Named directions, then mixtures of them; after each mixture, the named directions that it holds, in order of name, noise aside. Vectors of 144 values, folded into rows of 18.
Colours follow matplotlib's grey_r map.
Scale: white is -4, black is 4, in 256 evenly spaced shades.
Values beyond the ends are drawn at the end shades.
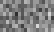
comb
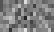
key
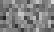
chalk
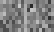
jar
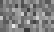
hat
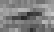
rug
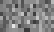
hat.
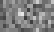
chalk, hat.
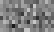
hat.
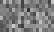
comb, hat, jar.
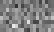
chalk, hat.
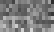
chalk, jar, rug.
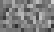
chalk.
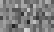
hat.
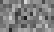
comb, key.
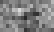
hat, jar, rug.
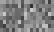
comb, jar.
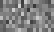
hat, jar, key.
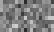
chalk, jar, key.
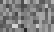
comb, hat.
